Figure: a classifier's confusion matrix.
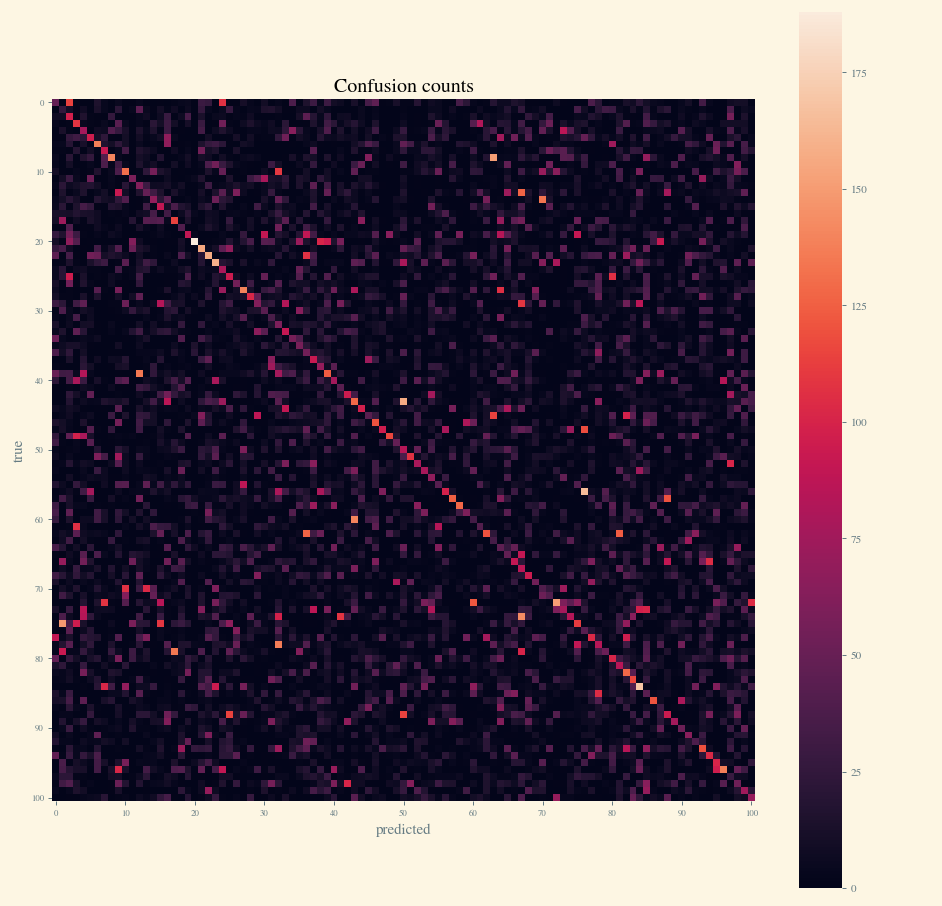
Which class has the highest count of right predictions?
20
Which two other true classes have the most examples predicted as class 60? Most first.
72, 84
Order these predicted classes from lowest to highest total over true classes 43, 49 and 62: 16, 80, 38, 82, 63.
80, 63, 82, 38, 16
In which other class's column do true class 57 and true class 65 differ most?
88
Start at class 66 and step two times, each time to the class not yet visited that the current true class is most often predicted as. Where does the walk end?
77
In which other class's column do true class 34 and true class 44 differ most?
33
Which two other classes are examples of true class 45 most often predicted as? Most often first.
63, 82
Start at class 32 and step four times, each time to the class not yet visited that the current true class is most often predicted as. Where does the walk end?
1
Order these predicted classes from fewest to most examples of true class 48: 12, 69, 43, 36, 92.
12, 69, 36, 43, 92
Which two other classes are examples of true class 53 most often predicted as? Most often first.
84, 43
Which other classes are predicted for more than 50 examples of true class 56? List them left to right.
5, 32, 38, 47, 76
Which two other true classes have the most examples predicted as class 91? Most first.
63, 22
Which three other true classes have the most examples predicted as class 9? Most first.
96, 13, 51
